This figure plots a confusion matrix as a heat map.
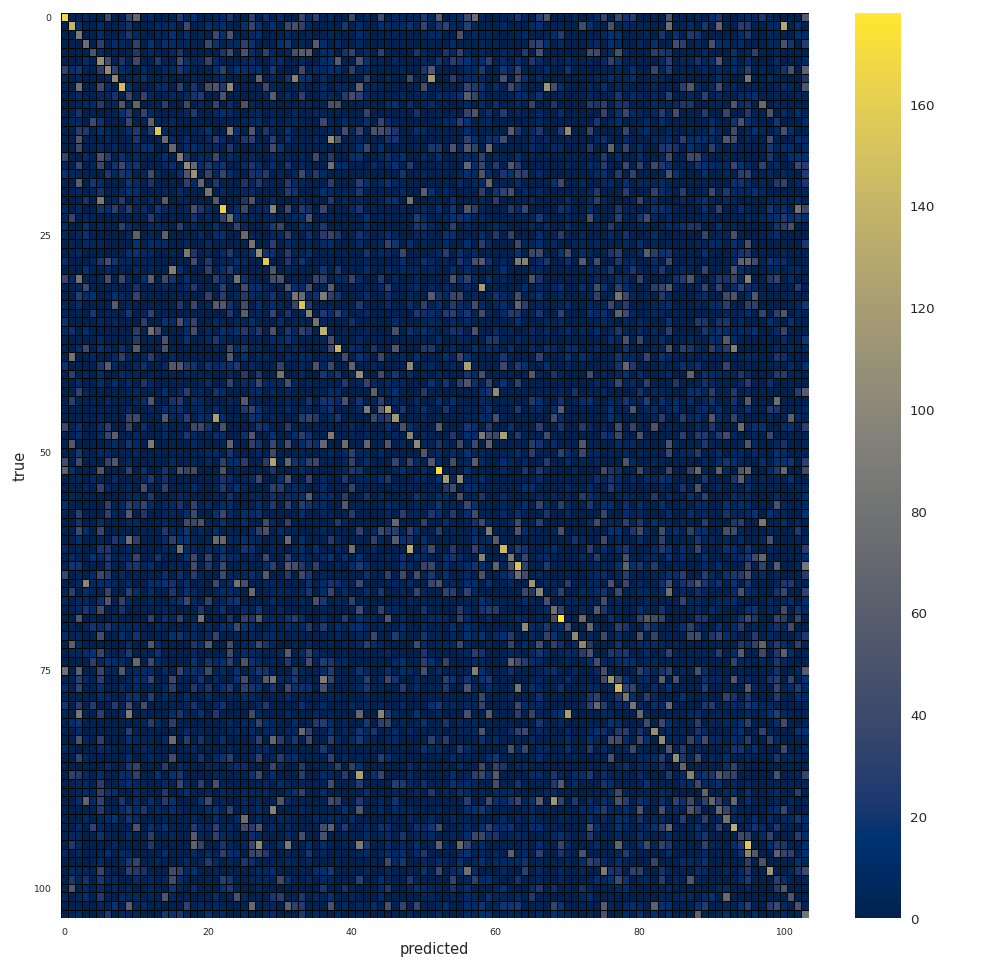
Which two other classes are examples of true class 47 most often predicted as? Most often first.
94, 52
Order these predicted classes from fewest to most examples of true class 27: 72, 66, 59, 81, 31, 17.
59, 72, 31, 66, 81, 17
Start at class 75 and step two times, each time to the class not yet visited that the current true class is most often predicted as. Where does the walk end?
9
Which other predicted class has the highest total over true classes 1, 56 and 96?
100
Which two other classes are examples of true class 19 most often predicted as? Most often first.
59, 2
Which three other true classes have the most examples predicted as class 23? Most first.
8, 13, 49
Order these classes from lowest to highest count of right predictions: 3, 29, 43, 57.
57, 29, 43, 3
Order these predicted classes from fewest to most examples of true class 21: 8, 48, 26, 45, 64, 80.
64, 45, 8, 80, 26, 48
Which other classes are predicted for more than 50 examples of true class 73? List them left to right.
31, 94, 100
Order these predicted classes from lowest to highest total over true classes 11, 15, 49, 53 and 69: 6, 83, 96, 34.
6, 96, 34, 83
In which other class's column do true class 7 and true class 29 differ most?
51
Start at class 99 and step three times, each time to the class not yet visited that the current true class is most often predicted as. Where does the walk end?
30
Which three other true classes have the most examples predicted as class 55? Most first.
53, 95, 2
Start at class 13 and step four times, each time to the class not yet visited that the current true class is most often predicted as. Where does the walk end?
103
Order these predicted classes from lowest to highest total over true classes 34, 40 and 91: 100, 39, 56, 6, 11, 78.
39, 11, 6, 100, 78, 56
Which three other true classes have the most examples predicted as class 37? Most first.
14, 48, 17
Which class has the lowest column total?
71
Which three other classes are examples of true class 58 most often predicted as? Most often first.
97, 46, 19
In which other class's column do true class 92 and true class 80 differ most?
70
